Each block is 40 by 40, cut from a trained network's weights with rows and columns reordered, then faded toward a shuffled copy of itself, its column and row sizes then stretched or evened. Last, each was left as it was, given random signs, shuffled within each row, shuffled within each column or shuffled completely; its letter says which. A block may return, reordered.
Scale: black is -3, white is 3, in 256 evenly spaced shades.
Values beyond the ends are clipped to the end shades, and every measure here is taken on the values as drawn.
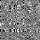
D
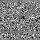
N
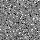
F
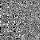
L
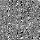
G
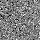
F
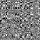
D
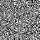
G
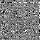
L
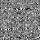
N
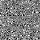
N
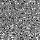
N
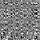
D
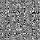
L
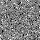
F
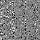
G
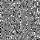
G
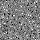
F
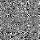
L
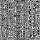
D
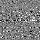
N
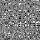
D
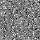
G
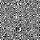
D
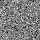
F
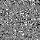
N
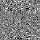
D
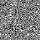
L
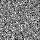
F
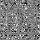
L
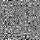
D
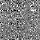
L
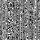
G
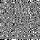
D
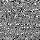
N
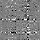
D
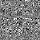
L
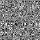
L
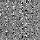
G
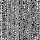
G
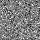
F
